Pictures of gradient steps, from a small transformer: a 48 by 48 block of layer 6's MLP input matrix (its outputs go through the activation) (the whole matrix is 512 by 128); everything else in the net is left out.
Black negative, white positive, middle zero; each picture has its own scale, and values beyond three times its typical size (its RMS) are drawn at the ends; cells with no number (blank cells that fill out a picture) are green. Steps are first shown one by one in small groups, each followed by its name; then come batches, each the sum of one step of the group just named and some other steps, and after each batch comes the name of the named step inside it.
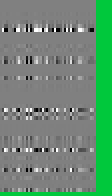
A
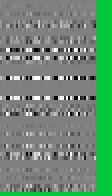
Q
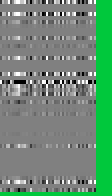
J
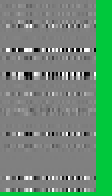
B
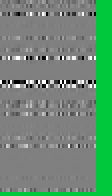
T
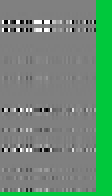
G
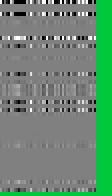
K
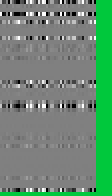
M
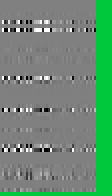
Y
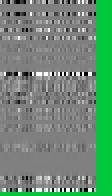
K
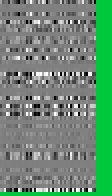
Q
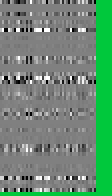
A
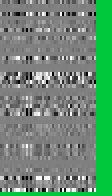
T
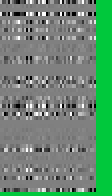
M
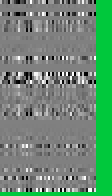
T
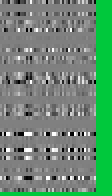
A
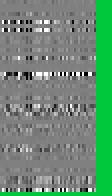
G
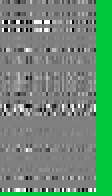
G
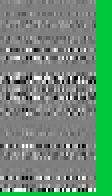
Q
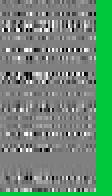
Y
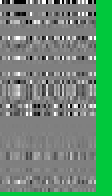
K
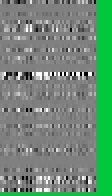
B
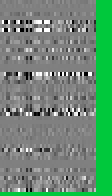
G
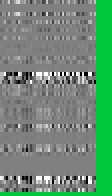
J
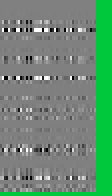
Y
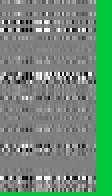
J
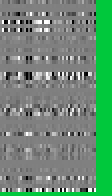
G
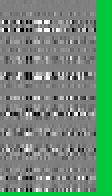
Q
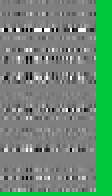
A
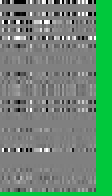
K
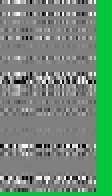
J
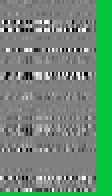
B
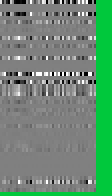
K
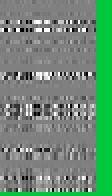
Y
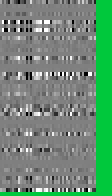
G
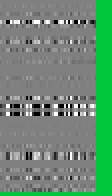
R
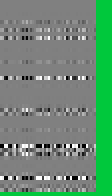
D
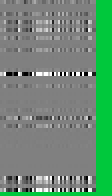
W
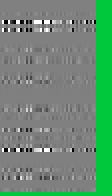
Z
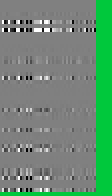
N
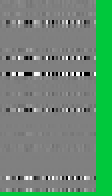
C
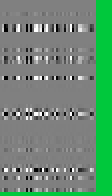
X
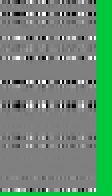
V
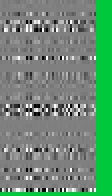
R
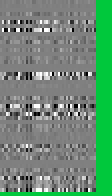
N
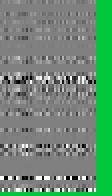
D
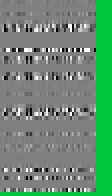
X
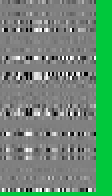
C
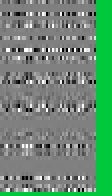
V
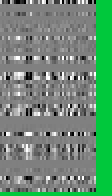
D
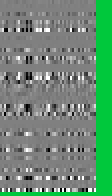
X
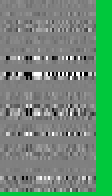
C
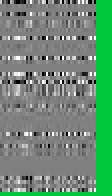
V
